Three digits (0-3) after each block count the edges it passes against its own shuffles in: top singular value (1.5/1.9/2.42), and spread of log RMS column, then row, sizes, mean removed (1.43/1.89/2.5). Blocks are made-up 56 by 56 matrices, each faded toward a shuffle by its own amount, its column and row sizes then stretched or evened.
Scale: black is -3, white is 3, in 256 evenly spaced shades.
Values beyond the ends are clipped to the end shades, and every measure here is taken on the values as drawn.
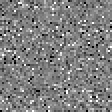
0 0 1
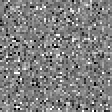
0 1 1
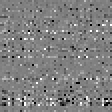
2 1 3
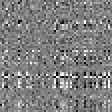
3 3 3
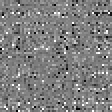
0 2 3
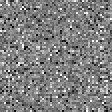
1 0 1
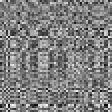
3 2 3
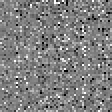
0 2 0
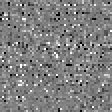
0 0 3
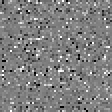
0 1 3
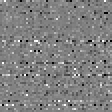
0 0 3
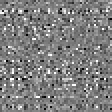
2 0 3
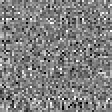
2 0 2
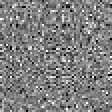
2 1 1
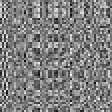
3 3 0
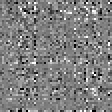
0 3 3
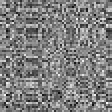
3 1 2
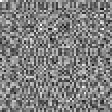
3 0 0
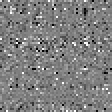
1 1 2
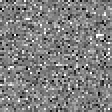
1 0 1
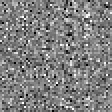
1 1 0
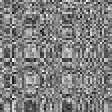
3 3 0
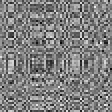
3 2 2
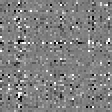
0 3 3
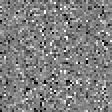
0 2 0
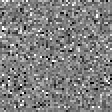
0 0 1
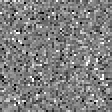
0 0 1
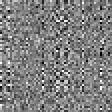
3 3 1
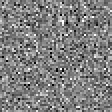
1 1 1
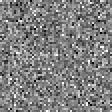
0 1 0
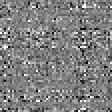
1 2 3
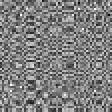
3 1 0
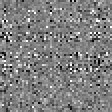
0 2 3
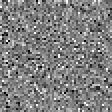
1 1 0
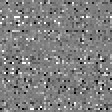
0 0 3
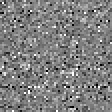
0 1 2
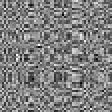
3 2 0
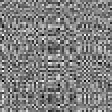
3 3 2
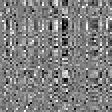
3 3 1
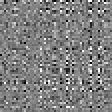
3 3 3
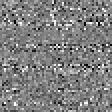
1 1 3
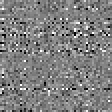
2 2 3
